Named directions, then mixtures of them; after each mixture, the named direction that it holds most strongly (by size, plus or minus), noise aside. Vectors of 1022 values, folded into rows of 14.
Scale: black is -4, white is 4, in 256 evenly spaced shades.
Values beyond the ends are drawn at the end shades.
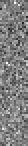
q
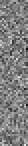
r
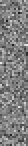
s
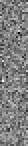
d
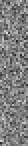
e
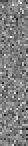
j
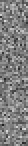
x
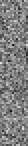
s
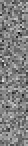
d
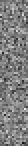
x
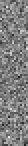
r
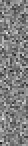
e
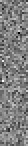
d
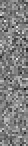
r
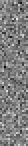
j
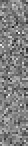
r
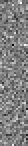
j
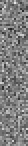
q
